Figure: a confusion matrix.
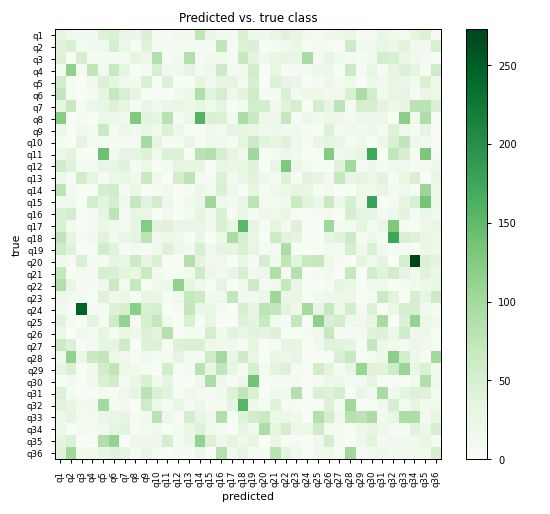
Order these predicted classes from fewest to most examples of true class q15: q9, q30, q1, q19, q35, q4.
q1, q9, q4, q19, q35, q30
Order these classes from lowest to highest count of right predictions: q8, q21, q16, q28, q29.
q16, q28, q21, q29, q8
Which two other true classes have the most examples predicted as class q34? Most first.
q20, q25
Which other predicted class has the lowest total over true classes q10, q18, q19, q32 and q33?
q24
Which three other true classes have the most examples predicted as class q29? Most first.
q6, q33, q7
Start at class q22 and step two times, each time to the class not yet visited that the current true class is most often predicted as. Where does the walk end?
q28
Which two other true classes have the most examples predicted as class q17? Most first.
q18, q23
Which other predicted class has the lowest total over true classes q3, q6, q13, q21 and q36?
q11
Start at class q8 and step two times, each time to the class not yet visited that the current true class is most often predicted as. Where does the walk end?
q35
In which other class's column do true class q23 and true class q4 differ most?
q2
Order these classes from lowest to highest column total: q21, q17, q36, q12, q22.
q12, q17, q36, q21, q22
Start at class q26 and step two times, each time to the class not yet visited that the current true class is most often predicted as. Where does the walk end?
q30
